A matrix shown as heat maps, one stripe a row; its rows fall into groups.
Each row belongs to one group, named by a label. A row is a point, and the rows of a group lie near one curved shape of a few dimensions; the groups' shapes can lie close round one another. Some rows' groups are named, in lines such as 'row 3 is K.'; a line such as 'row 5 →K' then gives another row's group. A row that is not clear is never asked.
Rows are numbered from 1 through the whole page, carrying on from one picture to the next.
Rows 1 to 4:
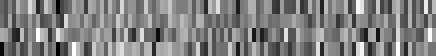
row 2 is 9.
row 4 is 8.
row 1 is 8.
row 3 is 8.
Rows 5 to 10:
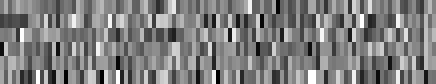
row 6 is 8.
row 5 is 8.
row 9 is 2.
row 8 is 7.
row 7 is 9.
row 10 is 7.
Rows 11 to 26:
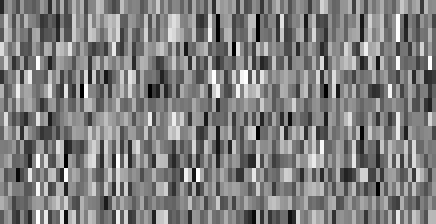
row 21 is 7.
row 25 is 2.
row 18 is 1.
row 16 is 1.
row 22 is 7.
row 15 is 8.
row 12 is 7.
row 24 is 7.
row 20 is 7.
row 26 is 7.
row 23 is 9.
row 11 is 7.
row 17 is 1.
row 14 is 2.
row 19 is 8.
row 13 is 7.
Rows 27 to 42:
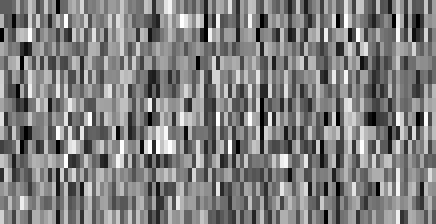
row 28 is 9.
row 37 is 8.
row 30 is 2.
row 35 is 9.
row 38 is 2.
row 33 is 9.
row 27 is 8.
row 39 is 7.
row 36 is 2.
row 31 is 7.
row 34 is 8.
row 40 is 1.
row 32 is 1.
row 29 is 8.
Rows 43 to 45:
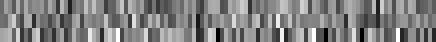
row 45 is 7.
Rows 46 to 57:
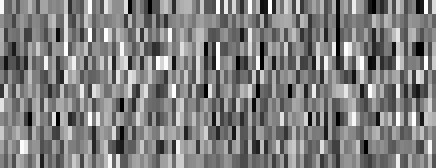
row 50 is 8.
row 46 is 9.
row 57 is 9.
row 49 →9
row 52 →8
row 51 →9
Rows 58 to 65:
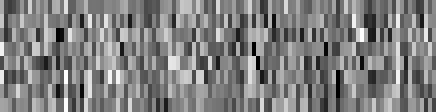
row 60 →8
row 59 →9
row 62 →7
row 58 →9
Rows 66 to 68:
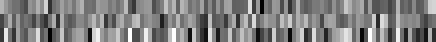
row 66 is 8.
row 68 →8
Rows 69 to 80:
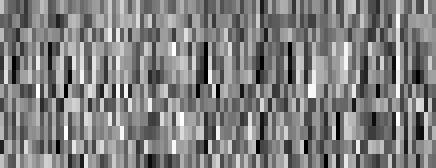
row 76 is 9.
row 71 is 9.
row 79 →7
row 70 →8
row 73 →8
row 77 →9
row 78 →9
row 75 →7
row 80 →1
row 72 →8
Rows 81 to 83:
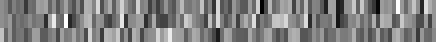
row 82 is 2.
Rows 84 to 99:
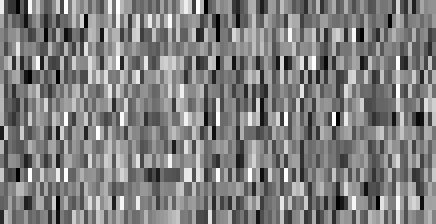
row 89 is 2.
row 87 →1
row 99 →7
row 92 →9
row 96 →9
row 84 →9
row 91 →8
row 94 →9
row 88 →7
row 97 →9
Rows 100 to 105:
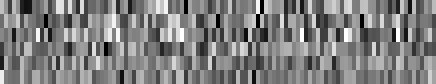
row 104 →7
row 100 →2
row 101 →7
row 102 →9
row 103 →1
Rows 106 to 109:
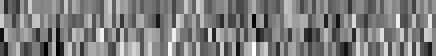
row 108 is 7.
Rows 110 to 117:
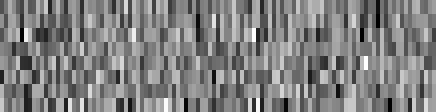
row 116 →2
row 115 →7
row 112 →7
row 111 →7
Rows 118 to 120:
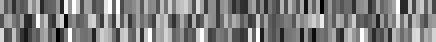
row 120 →8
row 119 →7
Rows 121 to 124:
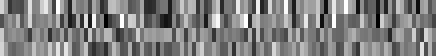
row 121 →1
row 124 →2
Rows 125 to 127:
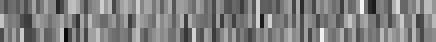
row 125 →8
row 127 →7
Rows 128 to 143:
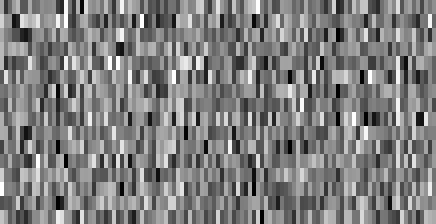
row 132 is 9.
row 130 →2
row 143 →2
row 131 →2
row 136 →9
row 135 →9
